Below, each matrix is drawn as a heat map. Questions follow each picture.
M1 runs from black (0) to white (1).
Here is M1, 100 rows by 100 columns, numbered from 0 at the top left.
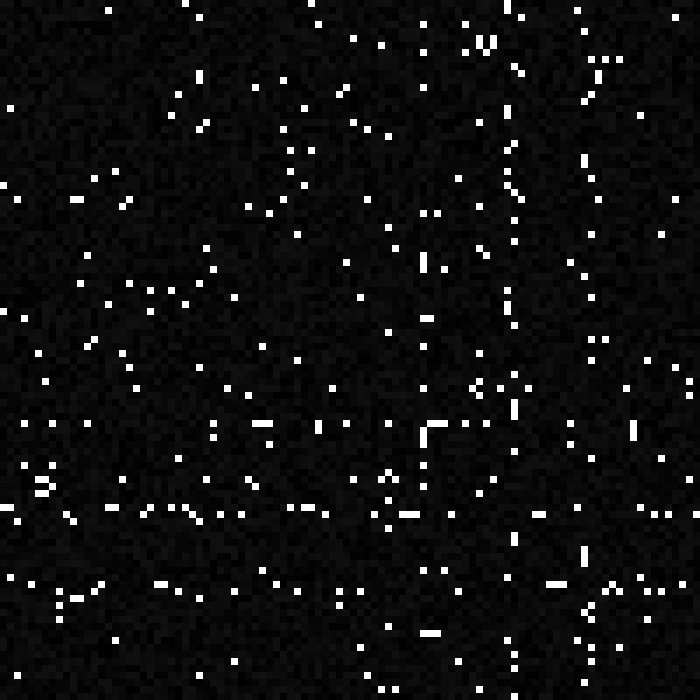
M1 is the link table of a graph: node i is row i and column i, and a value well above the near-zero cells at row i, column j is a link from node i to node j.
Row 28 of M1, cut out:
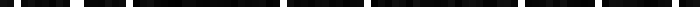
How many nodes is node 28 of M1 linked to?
9
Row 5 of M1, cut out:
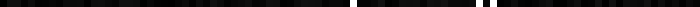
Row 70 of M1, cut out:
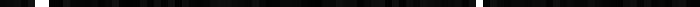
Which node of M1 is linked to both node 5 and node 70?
node 68
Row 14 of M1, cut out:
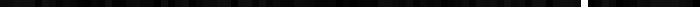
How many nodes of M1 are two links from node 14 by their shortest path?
9
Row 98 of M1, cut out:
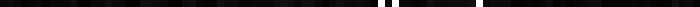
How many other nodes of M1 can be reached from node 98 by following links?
10
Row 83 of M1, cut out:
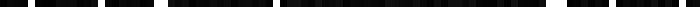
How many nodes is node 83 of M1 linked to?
10
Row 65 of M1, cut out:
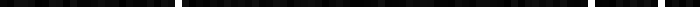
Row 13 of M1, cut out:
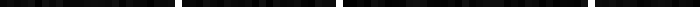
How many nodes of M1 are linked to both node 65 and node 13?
2
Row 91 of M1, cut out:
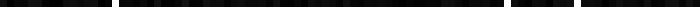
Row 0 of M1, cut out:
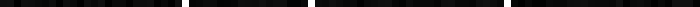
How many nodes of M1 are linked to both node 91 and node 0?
1
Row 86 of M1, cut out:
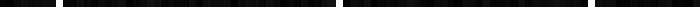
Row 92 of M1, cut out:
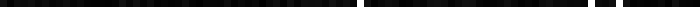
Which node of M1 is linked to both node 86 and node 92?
node 84
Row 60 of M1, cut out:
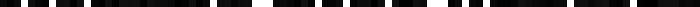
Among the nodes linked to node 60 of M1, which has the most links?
node 55
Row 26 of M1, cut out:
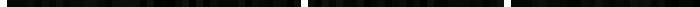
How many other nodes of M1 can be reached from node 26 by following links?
12
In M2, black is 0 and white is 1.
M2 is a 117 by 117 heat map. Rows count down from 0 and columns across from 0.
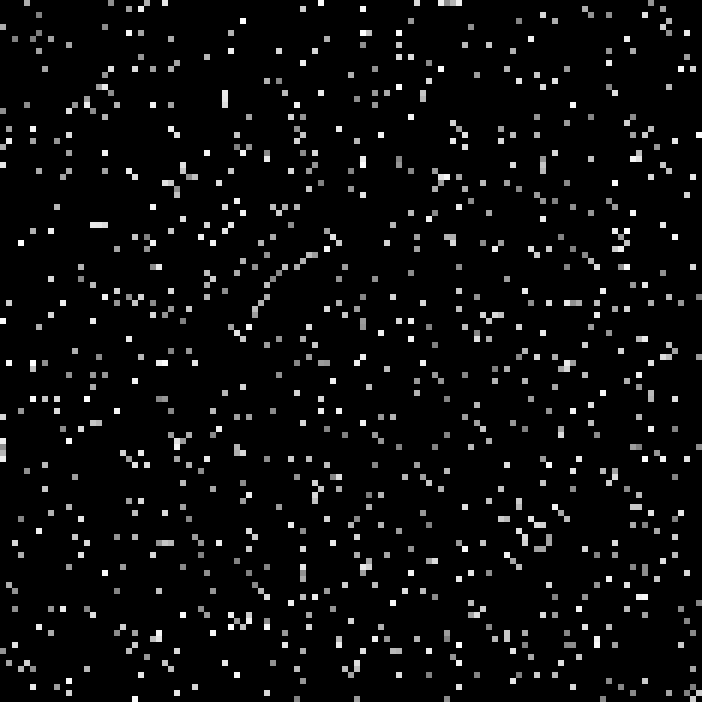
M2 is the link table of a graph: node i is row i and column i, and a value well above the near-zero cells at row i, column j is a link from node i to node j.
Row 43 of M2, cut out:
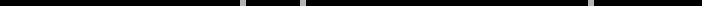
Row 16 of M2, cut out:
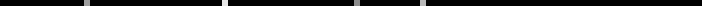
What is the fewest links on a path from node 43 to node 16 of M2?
3
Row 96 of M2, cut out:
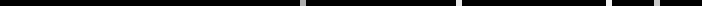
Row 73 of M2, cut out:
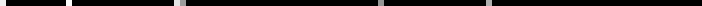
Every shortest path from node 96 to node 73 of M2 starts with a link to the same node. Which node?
node 76
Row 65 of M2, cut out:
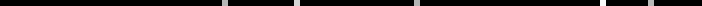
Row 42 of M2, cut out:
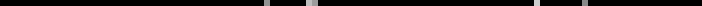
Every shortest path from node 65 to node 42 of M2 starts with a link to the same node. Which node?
node 49
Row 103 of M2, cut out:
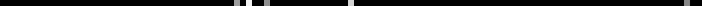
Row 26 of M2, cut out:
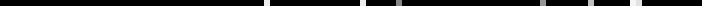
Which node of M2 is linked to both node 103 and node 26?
node 44
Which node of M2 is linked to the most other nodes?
node 50
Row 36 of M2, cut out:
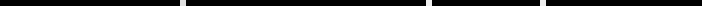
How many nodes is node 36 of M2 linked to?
3
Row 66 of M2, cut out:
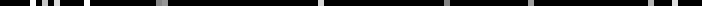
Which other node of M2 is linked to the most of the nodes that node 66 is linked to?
node 60
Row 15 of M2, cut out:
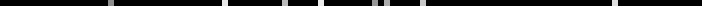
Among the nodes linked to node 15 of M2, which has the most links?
node 102
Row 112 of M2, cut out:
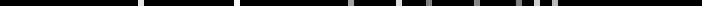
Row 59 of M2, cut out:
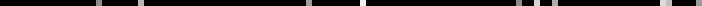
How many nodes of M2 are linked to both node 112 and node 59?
4
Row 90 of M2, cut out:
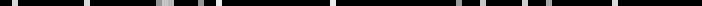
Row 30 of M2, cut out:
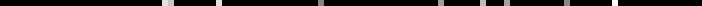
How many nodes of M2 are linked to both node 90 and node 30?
5
